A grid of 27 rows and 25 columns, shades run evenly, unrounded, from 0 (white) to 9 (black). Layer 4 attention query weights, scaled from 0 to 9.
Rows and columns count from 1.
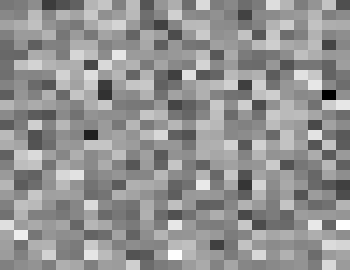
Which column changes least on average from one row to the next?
17
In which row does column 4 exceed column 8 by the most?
1
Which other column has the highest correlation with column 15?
10
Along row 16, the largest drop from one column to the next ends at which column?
2
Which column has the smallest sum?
15
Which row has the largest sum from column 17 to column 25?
7
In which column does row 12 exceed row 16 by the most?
3
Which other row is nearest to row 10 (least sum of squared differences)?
5
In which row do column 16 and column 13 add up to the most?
8
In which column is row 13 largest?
23
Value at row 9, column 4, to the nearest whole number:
6
